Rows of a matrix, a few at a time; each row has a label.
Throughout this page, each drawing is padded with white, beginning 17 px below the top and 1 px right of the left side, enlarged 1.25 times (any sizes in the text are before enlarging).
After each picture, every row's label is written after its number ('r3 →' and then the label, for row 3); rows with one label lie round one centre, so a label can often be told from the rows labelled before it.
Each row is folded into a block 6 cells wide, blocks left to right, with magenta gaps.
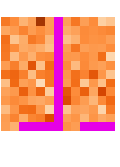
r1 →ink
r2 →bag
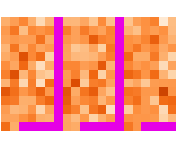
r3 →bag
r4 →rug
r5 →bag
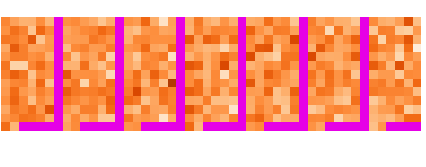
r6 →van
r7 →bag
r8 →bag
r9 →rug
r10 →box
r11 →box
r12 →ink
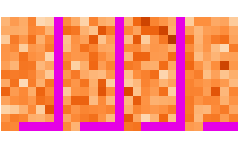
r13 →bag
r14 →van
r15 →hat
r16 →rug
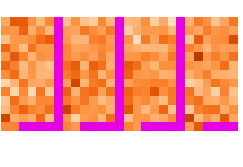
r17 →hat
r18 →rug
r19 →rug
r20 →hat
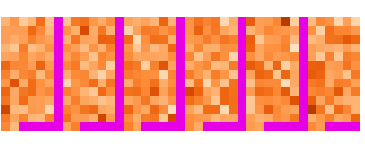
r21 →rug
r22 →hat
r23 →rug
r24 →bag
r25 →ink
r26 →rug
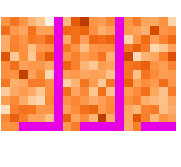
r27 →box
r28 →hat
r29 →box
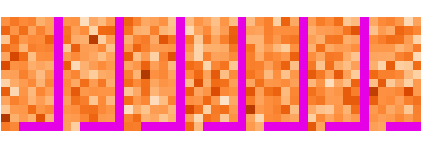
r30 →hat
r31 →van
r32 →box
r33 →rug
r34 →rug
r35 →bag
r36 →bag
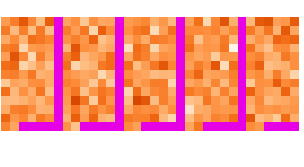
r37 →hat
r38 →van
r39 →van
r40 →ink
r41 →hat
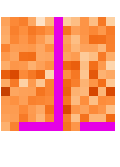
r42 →bag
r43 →rug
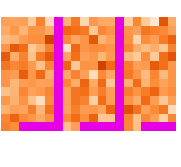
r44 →box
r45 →van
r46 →rug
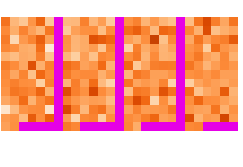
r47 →ink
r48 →rug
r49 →van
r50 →hat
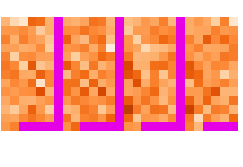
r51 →ink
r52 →ink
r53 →rug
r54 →rug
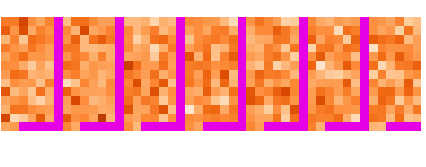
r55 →hat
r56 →hat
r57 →rug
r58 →box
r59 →bag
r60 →van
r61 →van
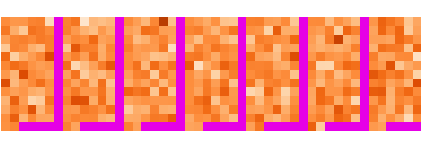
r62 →box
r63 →van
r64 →ink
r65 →van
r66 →box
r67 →van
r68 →bag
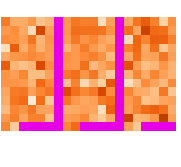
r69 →van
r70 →bag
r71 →hat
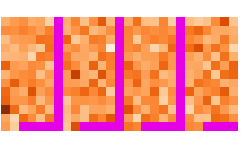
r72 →rug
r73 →ink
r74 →rug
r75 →ink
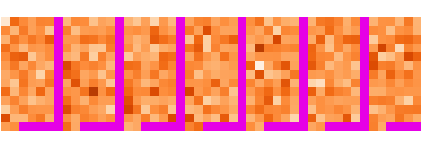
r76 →hat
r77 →rug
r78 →rug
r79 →hat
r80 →van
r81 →hat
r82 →box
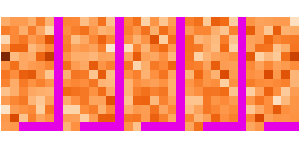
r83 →box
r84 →ink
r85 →van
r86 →ink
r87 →box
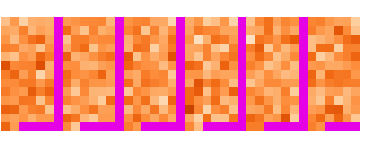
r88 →rug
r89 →box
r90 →box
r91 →rug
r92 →hat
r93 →box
